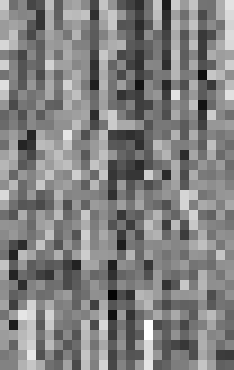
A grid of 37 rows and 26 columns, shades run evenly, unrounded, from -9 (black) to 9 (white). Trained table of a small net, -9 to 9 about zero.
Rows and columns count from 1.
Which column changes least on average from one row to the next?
12
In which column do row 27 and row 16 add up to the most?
1
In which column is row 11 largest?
22
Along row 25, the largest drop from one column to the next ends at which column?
14
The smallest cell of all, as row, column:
30, 13
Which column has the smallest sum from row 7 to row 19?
16
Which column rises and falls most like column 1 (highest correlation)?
26
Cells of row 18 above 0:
15
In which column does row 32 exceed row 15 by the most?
3
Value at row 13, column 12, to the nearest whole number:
-1
